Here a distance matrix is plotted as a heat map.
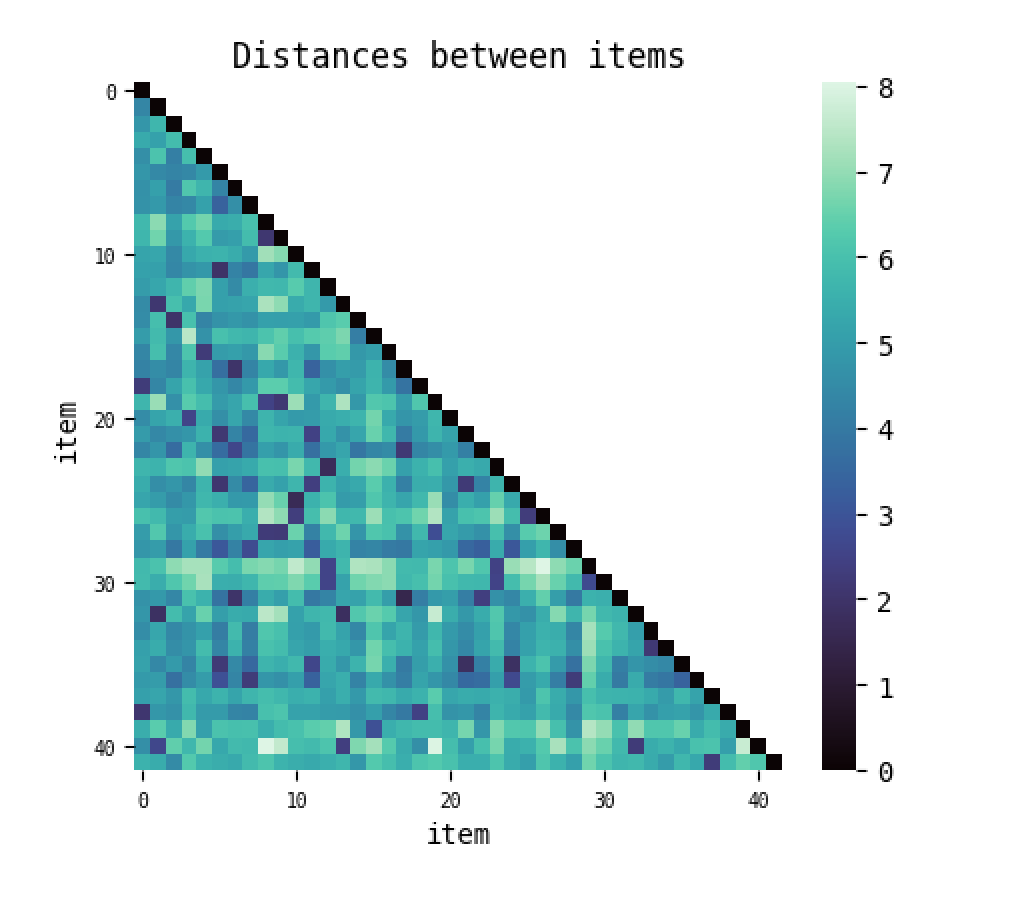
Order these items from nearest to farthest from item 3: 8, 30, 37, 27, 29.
27, 37, 8, 30, 29
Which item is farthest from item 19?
40
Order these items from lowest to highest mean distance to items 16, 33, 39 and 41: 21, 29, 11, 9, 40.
11, 21, 9, 40, 29
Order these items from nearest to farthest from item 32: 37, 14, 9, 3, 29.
3, 37, 14, 29, 9
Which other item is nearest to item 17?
31
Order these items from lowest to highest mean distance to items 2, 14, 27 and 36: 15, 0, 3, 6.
6, 0, 15, 3
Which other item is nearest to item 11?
5
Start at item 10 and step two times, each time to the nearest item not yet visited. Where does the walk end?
26
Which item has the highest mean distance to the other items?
29
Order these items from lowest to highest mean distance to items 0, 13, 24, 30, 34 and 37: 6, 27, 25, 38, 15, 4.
38, 6, 25, 27, 4, 15
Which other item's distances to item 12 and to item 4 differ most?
23
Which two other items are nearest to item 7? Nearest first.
36, 28
